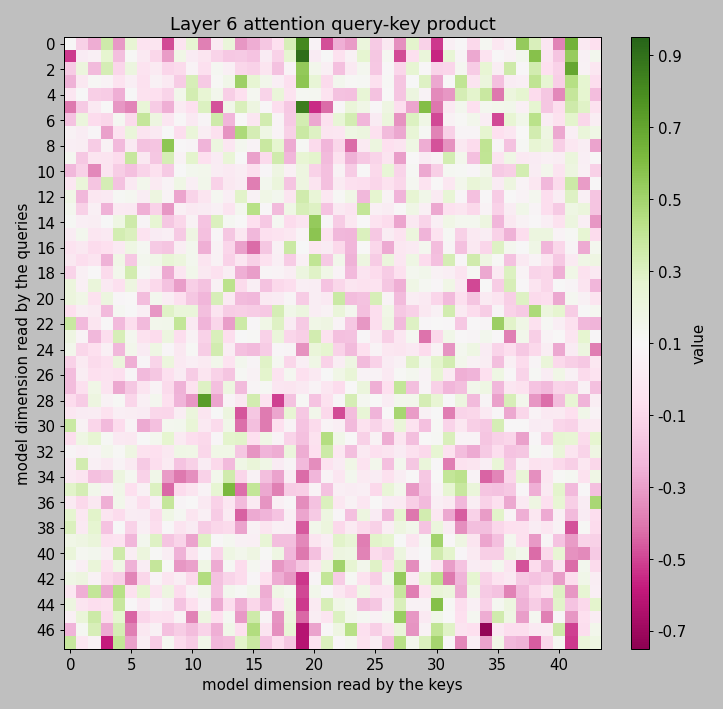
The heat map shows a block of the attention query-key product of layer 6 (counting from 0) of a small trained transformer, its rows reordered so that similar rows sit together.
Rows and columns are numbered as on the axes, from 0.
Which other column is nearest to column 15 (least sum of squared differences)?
23
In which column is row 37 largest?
29
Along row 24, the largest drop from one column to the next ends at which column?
43
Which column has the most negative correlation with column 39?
11
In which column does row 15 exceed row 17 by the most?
5
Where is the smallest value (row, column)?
46, 34
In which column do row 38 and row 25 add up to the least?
41
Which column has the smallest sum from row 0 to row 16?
30
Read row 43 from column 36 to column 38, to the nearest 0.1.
-0.4 -0.2 -0.1
